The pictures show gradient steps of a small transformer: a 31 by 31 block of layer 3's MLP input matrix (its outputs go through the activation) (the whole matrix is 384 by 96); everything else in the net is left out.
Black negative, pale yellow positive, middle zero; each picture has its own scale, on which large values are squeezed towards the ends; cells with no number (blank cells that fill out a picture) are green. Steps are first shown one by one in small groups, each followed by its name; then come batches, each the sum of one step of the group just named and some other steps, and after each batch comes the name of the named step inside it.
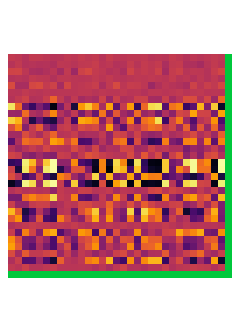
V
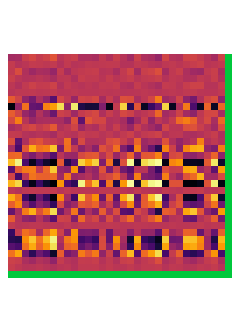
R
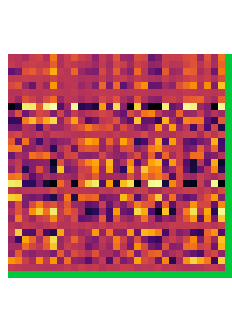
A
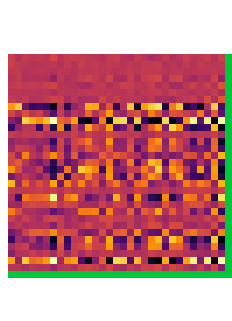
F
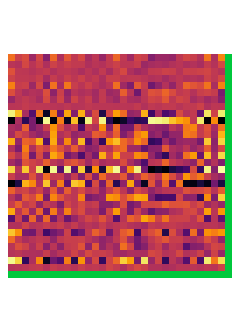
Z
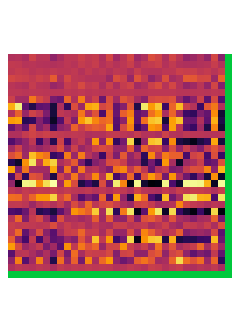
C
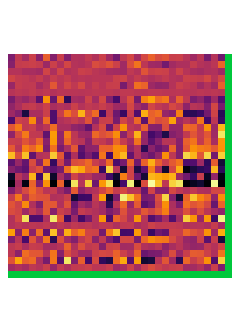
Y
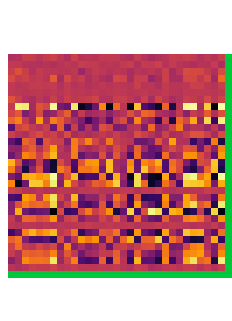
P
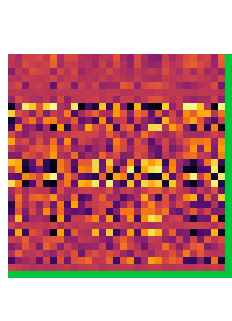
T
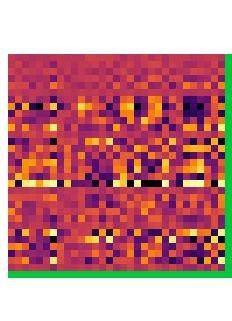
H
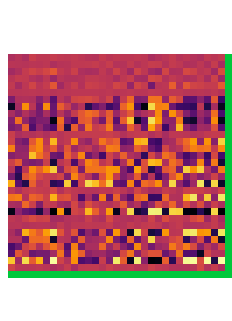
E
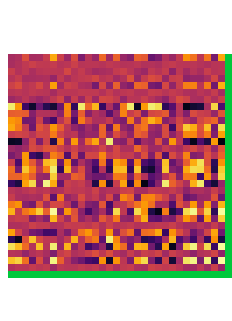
H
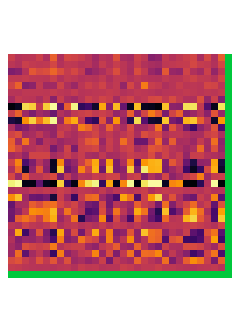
A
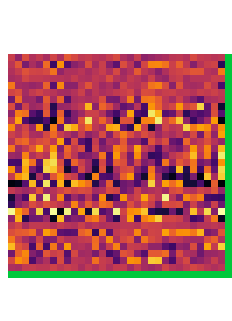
V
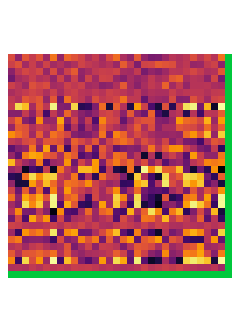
P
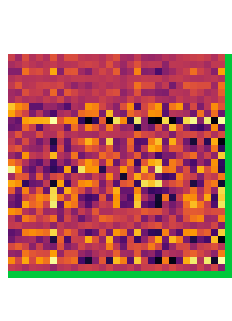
F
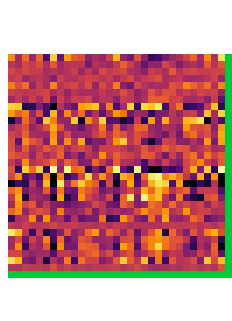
Z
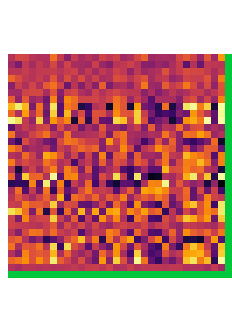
P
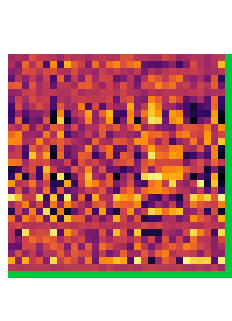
E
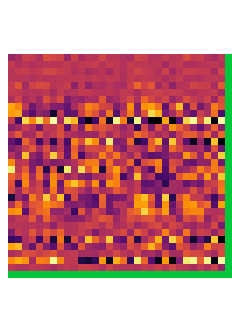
F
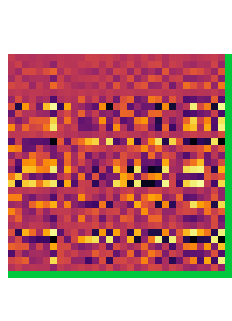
H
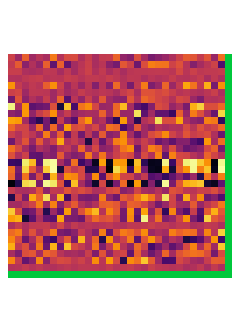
V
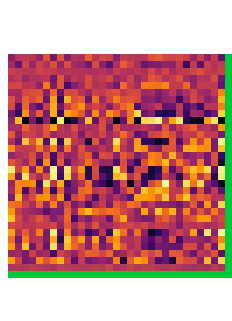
H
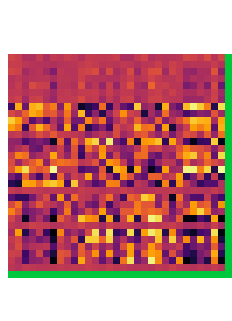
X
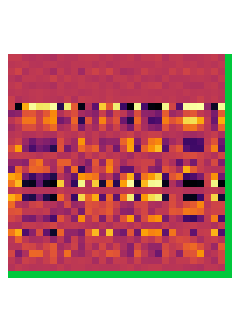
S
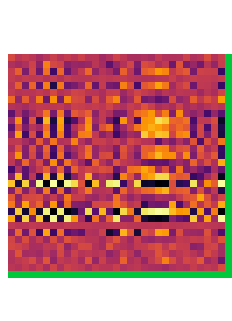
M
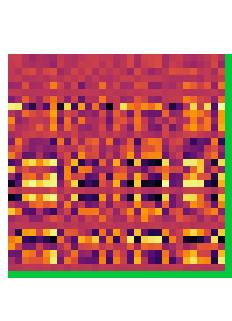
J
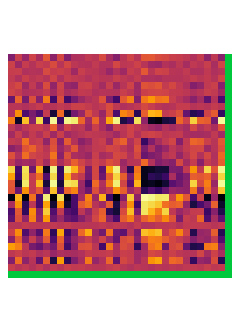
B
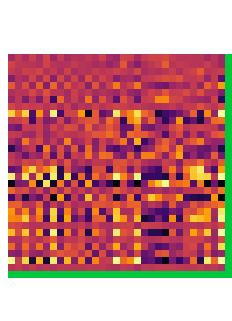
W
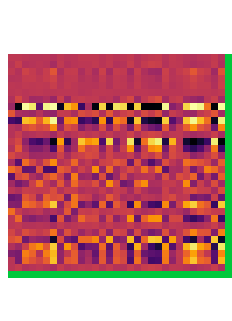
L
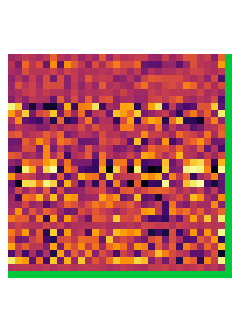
W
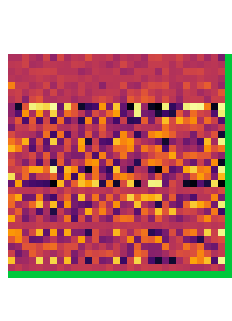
S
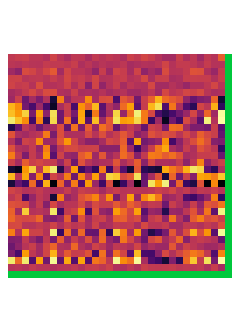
W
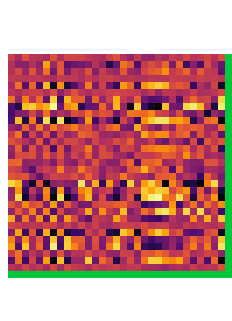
M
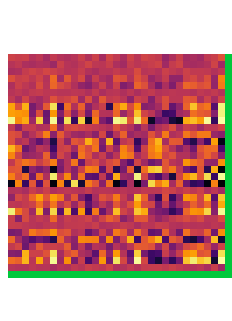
J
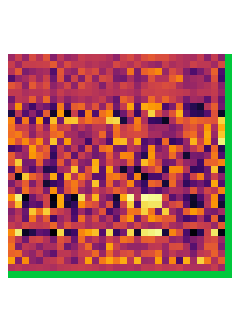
B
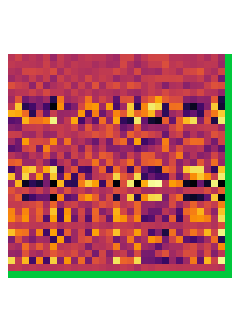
W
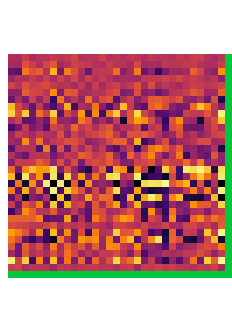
W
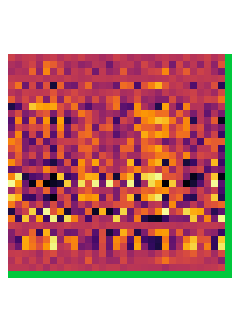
M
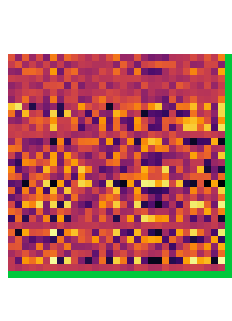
J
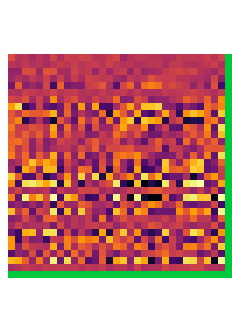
J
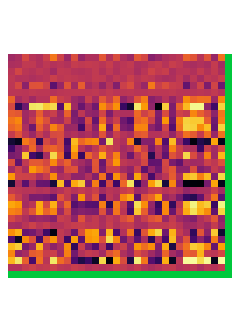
S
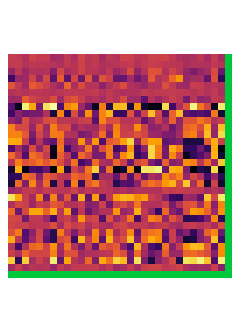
L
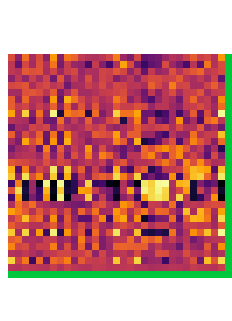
W
